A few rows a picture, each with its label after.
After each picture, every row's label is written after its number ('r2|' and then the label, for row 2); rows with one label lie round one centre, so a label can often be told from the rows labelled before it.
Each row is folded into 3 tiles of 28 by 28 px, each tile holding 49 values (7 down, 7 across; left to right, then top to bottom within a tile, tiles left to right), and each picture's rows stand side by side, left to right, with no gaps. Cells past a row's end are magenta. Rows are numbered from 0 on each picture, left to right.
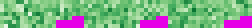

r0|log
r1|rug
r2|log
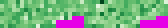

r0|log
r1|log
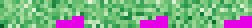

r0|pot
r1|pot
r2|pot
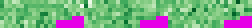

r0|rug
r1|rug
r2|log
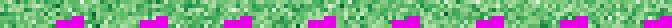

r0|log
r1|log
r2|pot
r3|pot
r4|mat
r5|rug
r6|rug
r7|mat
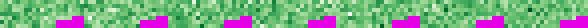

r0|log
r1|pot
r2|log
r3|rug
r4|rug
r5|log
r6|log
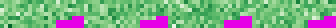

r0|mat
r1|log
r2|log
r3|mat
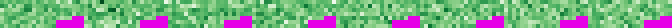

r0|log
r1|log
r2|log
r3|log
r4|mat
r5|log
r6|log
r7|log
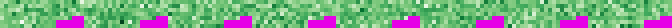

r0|log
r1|rug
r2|log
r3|pot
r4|log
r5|rug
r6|pot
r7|pot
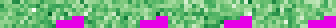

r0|pot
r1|mat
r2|rug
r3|rug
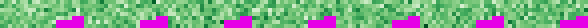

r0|pot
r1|pot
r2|mat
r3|mat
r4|rug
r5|pot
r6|mat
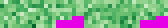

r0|pot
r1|rug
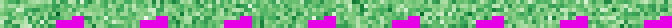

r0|log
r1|mat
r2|mat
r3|mat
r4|log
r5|pot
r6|log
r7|log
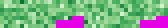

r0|rug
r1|pot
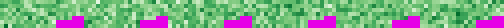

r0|pot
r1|mat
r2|rug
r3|pot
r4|rug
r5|rug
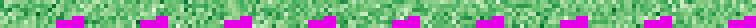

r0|rug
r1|mat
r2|pot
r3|rug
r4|mat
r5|rug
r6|mat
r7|log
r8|log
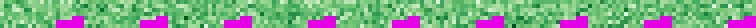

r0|log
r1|pot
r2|log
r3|rug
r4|rug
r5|rug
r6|mat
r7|pot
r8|mat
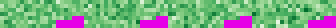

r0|log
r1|mat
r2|rug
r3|rug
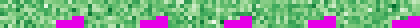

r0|pot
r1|log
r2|mat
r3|rug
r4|pot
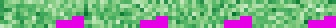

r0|rug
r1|rug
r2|mat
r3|mat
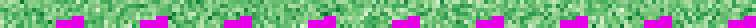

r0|rug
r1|log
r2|mat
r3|mat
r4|pot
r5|rug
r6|rug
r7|pot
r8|mat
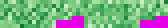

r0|rug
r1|rug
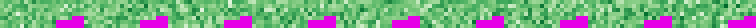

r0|mat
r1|pot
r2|log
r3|log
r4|log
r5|mat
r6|rug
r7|log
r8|mat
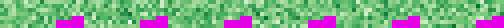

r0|rug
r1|rug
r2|rug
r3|rug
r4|pot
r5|pot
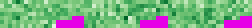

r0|log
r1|mat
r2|rug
